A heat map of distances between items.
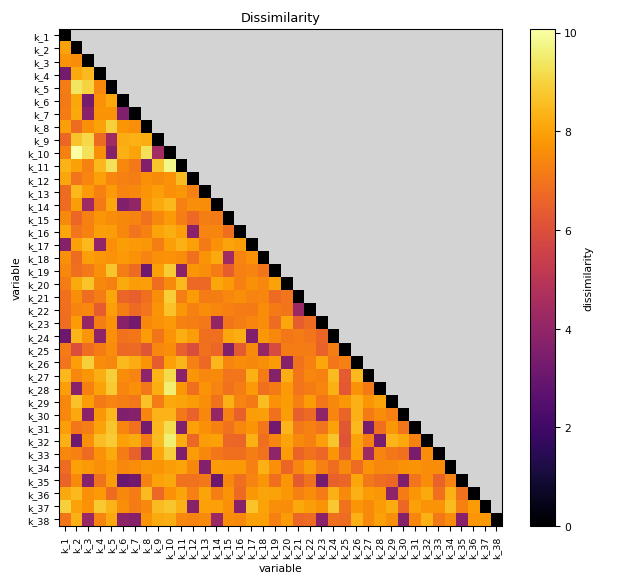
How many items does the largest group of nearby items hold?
8
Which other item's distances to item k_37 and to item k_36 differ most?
k_29
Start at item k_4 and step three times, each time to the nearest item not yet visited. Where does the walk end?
k_17
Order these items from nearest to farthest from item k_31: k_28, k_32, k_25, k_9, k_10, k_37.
k_25, k_28, k_32, k_37, k_9, k_10
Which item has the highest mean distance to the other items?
k_10
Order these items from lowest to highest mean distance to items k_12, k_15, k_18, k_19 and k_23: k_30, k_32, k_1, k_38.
k_30, k_38, k_32, k_1
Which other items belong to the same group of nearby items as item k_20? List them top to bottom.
k_26
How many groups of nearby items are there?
11
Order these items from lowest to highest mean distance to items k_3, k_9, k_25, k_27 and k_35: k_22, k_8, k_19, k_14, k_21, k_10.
k_14, k_19, k_8, k_21, k_22, k_10
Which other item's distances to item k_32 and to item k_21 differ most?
k_2
